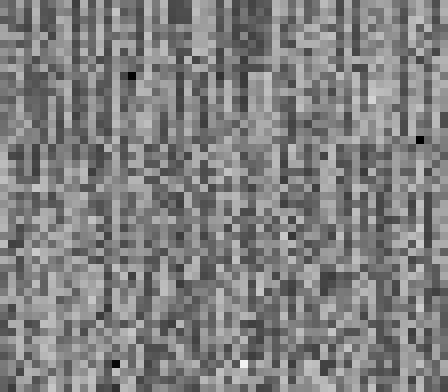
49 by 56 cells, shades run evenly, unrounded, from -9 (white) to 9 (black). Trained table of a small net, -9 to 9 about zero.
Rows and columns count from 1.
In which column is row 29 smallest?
53
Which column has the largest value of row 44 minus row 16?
19
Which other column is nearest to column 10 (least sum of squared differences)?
51
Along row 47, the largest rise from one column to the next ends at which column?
41
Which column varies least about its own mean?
14
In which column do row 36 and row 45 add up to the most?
32
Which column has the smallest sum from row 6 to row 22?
15
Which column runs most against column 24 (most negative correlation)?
26
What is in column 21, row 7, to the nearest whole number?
-4
